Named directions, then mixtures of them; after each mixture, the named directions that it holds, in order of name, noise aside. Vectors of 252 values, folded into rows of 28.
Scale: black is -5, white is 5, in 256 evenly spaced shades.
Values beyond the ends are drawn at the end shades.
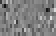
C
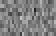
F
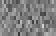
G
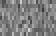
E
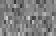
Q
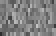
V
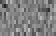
C, E.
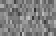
F, Q.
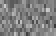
C, G, V.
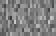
C, V.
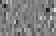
C.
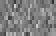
Q, V.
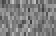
E.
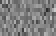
C, G.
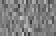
E, F, V.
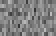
F.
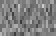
E, Q, V.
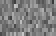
Q, V.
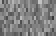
F, G, Q.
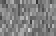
E, Q.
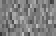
E, F, V.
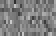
F, Q.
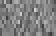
F, G, Q.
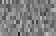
C, G.
